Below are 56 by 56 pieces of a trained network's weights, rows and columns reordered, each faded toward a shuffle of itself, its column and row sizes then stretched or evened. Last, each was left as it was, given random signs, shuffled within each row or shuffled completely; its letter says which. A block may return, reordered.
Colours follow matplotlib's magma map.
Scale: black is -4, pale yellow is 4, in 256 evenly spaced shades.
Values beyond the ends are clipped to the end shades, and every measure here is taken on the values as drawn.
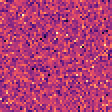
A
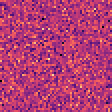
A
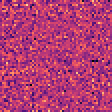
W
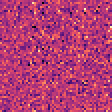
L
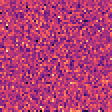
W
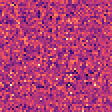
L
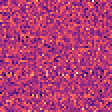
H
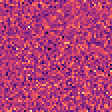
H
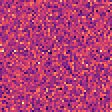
A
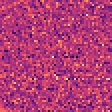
H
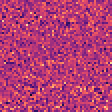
H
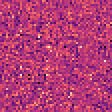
L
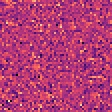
L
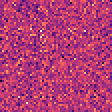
L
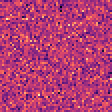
H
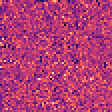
W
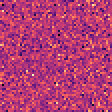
W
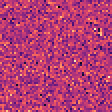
A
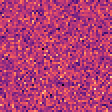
A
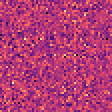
L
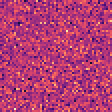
H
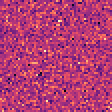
A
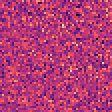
W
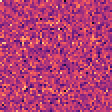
L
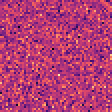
A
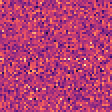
W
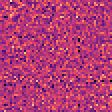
L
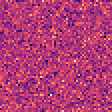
A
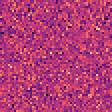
L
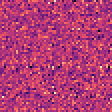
W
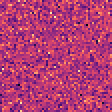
A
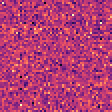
L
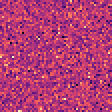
A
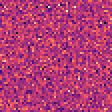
H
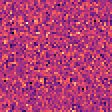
L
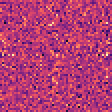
L
